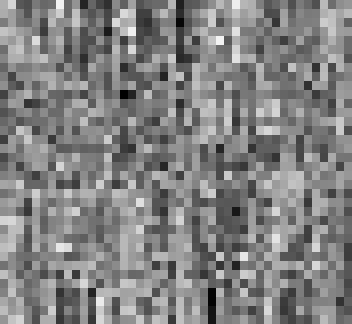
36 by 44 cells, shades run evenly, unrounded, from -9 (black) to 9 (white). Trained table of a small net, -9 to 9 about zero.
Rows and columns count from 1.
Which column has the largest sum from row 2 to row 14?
27
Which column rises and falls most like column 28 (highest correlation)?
31
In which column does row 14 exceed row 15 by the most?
24
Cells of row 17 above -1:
25
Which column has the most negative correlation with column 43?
23
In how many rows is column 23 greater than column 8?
20
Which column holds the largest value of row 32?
11
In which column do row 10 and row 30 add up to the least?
28
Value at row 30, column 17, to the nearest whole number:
2
